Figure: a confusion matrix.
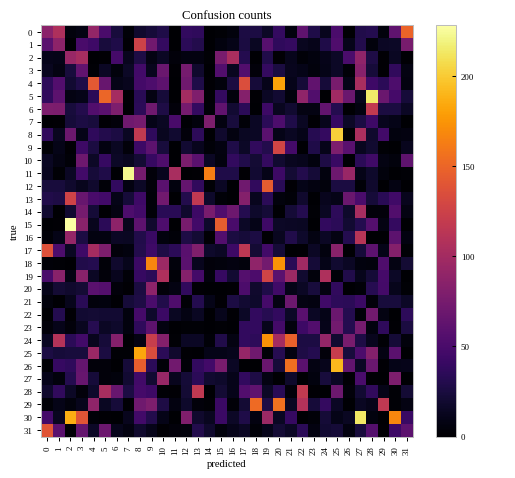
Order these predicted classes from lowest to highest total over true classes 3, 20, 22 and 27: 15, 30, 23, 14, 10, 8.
14, 23, 15, 30, 8, 10
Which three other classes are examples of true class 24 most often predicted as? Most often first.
19, 21, 9
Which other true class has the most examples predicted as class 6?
5
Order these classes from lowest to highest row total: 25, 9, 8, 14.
9, 14, 8, 25
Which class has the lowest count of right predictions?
16
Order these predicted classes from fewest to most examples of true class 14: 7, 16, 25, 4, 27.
4, 25, 7, 16, 27
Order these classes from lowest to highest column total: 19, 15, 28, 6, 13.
6, 15, 13, 28, 19
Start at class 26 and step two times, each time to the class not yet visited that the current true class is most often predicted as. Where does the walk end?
8
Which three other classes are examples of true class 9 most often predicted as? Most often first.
20, 25, 26
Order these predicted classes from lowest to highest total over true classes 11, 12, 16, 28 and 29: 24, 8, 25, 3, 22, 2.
24, 3, 2, 25, 8, 22
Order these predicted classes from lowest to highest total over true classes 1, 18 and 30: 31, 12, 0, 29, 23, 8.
23, 29, 0, 31, 12, 8
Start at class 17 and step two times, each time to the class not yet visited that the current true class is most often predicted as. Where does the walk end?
31
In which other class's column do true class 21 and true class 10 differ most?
12
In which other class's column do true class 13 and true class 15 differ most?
2
